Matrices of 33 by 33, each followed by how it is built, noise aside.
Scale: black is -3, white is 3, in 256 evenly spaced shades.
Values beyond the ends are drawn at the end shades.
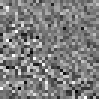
lower triangular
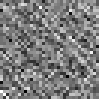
Toeplitz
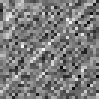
Hankel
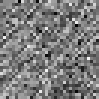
Hankel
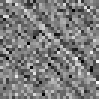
Toeplitz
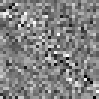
banded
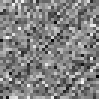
Hankel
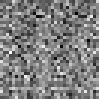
repeating columns
